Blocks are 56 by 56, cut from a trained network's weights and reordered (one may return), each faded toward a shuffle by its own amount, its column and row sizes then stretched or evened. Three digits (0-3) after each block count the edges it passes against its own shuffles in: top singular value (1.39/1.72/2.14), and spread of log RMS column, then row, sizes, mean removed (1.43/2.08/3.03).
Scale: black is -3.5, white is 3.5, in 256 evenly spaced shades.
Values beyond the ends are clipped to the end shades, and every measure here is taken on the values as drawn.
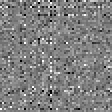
2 2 2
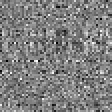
2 0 2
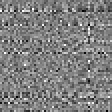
3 0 2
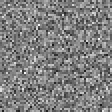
2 0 0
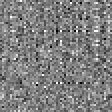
2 1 1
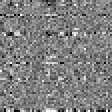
3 1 2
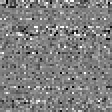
0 0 3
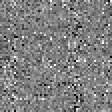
1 2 1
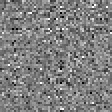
2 1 1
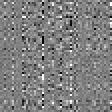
3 3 1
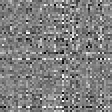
3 2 2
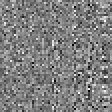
2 2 0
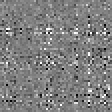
2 2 2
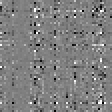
1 3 2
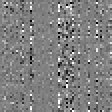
1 3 1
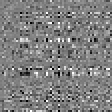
3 2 3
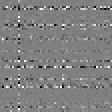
3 1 3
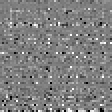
1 1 3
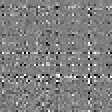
2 2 3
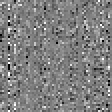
1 3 0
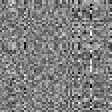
3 2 0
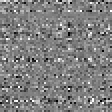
2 1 3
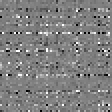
2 2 3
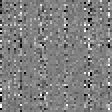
1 3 1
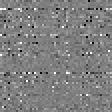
1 1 2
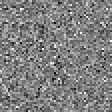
2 1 0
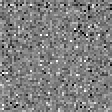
0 1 1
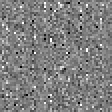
0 2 0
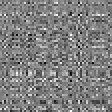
3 2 3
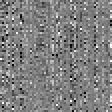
2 3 0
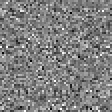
2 0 1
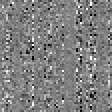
0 3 0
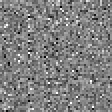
1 1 0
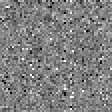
0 1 1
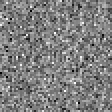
1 0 0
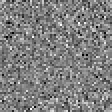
0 0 1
